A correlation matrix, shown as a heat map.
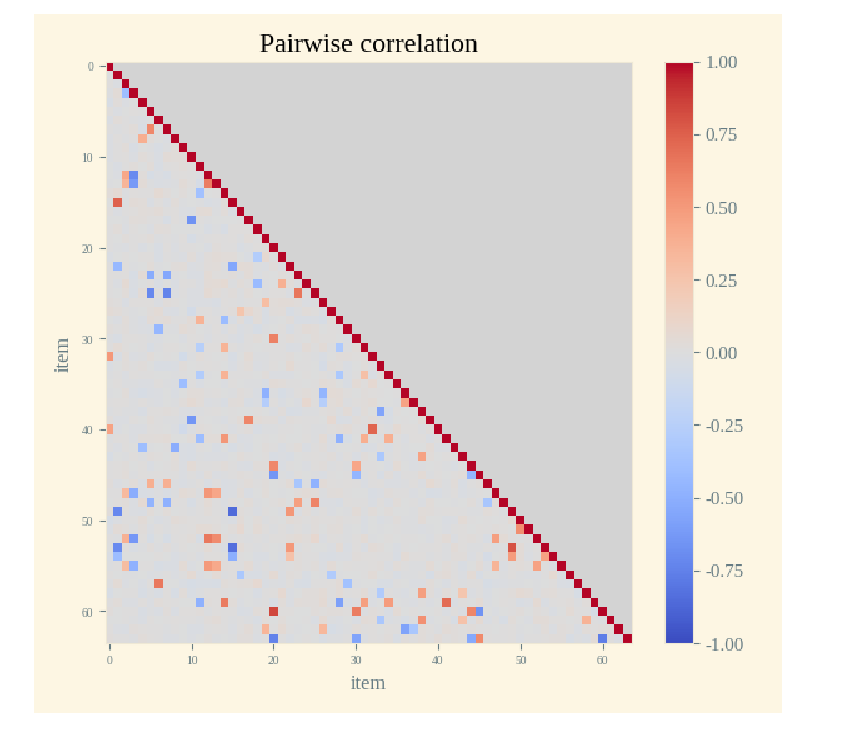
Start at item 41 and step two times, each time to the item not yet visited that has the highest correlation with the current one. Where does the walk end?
14
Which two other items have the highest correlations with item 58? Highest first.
38, 61
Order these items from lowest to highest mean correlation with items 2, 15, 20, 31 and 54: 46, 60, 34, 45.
45, 46, 34, 60
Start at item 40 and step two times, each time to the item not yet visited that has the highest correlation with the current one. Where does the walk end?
0
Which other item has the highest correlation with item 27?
16
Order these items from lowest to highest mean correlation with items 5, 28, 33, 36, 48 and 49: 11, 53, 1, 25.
1, 25, 11, 53
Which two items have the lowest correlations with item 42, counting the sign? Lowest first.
8, 4
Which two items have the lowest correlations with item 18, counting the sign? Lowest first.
24, 21
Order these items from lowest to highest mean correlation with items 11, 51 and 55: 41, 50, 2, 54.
41, 54, 2, 50
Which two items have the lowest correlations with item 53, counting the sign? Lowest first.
15, 1
